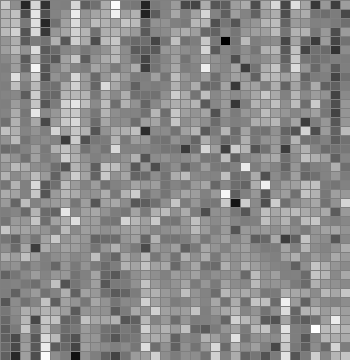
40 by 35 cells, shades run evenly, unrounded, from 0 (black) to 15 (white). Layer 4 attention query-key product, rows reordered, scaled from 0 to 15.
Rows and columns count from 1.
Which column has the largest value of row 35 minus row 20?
29
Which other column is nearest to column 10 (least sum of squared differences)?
17
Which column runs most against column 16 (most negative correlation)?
12
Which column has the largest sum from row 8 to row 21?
8
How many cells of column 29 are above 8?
19
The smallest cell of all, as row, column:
5, 23
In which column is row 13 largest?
4
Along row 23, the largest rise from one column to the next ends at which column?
25
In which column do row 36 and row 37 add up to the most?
34
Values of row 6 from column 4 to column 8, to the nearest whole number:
13 5 6 8 8
